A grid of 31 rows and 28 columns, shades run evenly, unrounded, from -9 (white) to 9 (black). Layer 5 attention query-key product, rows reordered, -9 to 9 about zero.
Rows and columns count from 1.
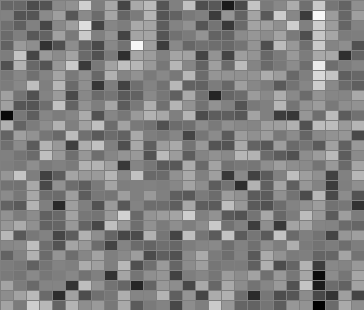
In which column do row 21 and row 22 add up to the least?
15
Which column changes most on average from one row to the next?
10
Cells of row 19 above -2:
23
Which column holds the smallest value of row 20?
25
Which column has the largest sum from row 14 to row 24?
5
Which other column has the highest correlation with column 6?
17
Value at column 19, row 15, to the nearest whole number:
-3
